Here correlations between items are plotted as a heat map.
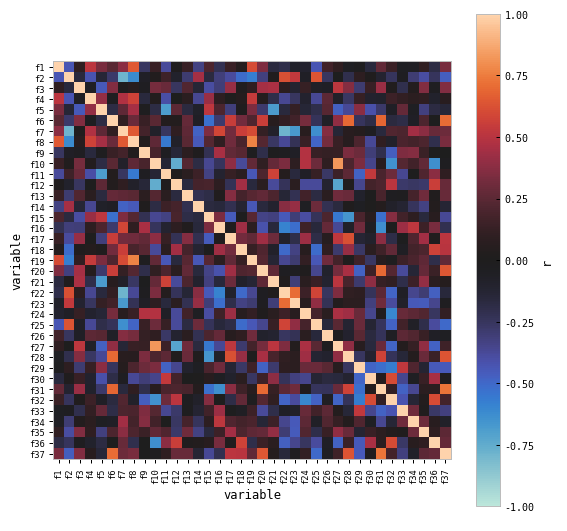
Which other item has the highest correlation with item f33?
f29
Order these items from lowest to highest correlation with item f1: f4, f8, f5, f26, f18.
f18, f26, f5, f4, f8
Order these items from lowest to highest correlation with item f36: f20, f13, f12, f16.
f13, f20, f16, f12
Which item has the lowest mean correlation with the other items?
f2
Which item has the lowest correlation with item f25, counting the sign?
f7
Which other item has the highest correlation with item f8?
f19
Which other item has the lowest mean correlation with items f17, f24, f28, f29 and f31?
f15
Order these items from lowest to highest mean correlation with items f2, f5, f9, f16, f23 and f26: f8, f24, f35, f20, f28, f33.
f20, f35, f28, f8, f24, f33
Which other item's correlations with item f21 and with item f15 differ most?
f5
